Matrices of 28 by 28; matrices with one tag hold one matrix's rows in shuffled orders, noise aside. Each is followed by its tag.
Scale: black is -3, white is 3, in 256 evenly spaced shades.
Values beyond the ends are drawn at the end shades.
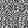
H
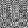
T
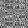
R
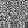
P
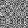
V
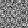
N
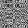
R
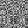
P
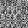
N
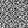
H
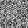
N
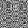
T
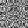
P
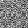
N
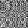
V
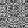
P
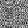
R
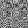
T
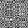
R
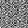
H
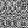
N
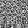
N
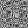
T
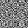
H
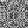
P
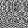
H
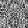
P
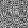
T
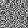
V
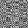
T
